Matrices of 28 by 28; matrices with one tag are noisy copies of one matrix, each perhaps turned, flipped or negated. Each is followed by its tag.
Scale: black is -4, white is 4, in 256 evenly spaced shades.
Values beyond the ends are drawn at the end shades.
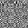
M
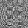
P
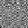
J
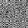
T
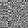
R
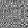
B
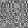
M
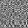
M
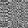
R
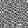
J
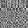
R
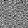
J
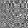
M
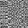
R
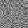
B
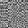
R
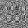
P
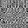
R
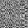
M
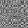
B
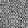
T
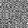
T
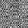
T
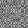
B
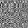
M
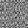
J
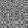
B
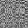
M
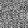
T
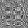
P
